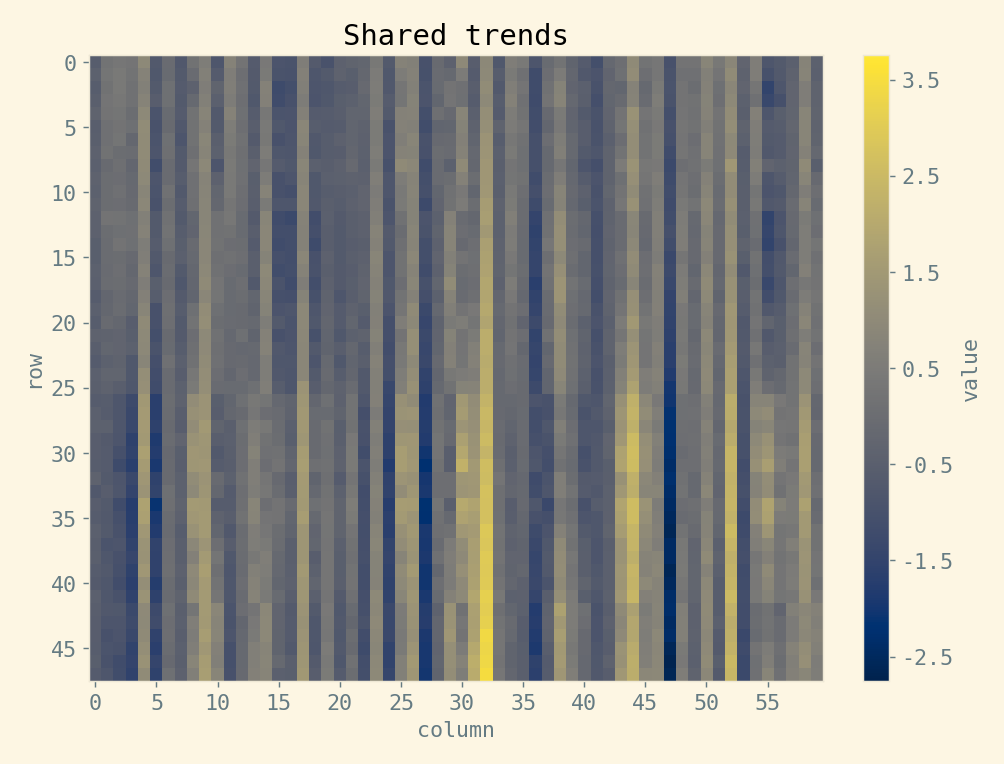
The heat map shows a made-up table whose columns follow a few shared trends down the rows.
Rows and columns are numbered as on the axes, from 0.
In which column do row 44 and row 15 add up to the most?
32
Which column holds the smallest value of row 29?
47
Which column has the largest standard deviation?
55
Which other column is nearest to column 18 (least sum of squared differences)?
16
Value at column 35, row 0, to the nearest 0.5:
0.5
